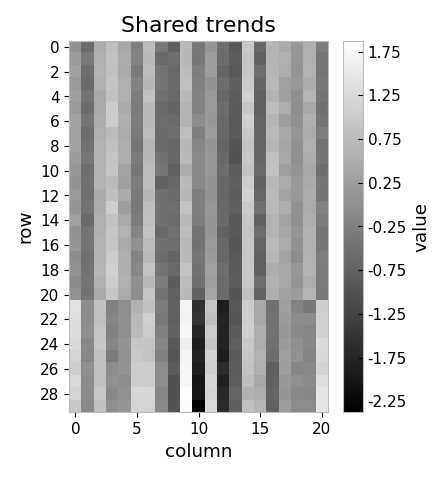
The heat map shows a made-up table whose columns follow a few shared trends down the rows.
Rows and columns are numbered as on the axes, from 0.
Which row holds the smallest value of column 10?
29
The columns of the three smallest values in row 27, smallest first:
10, 12, 8
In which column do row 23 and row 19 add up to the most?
9
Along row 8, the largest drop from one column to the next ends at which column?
15
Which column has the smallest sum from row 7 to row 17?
13
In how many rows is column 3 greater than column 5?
21
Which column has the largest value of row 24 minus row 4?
20
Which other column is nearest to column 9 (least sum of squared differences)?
6
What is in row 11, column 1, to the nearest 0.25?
-0.5
